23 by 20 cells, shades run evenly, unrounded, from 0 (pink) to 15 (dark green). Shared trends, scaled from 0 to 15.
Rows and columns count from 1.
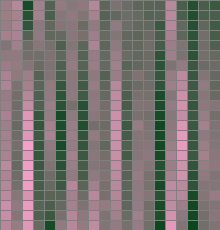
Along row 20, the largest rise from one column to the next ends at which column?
18
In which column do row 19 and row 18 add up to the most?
15
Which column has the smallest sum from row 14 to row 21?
3
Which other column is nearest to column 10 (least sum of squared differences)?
14
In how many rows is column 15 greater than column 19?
21
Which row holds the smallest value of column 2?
1
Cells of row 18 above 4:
17
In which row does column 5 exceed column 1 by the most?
23
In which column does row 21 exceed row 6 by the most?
5
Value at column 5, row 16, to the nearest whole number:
7
